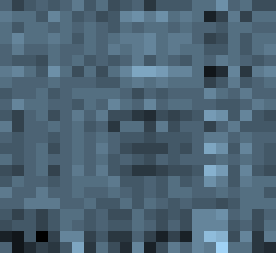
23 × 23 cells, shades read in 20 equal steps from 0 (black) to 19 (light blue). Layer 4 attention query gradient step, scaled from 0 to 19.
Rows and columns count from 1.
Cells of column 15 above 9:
9
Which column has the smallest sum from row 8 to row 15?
13
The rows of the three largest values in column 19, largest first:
23, 22, 16
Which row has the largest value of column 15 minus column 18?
7
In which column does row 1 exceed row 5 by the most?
19
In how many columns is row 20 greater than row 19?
8
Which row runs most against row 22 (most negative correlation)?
4
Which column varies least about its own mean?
6
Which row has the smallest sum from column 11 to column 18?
11
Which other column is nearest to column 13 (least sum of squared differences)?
2
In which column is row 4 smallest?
18
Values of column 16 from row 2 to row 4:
11 10 11
